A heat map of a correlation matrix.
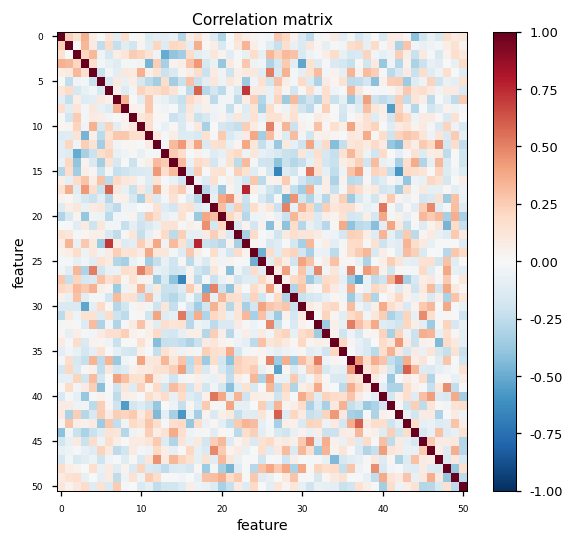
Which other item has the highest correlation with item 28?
19
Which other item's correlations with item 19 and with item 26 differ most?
32
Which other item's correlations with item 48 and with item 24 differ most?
25
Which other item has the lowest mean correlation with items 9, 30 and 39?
21
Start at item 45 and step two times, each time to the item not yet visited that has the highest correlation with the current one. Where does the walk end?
15
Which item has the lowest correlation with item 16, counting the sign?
43
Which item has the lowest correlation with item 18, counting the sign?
28
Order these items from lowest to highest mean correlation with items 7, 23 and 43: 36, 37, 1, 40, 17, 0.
40, 0, 36, 1, 37, 17
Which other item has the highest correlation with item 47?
12
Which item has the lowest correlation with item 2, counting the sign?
13
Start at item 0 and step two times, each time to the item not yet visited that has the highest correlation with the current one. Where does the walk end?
17
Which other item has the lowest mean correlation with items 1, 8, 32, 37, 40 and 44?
27
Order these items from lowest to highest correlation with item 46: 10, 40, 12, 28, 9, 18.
18, 10, 9, 12, 28, 40
